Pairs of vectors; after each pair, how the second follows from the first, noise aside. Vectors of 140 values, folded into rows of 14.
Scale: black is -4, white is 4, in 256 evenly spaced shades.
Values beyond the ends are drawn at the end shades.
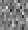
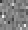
wrapped around, partly zeroed.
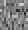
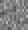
wrapped around, negated, shrunk.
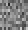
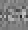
wrapped around, negated, partly zeroed.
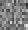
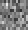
shuffled.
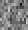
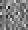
shuffled.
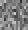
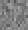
wrapped around, negated, shrunk.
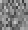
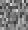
shuffled.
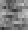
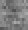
shrunk.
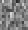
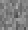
reversed, negated, shrunk.
